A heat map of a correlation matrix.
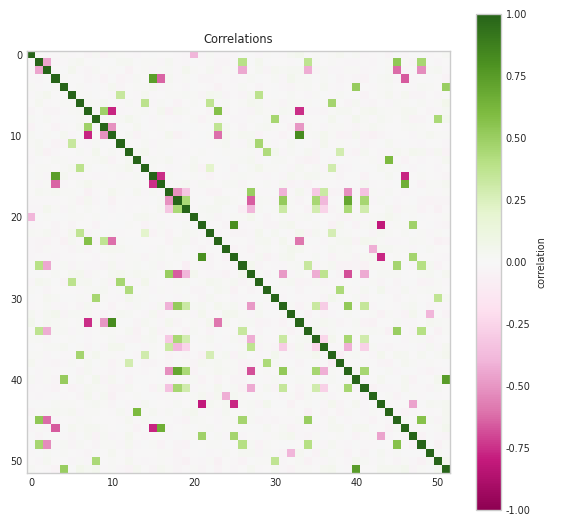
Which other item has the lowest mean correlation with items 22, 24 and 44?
42
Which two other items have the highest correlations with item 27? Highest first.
17, 36
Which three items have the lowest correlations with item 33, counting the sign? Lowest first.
7, 23, 9
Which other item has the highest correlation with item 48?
45
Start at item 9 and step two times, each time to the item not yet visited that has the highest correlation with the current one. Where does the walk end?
23
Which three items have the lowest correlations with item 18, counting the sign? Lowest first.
27, 17, 36
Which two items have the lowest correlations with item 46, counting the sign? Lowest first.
15, 3
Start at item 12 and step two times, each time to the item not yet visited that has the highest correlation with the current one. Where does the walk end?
38
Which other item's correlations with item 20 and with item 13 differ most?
44
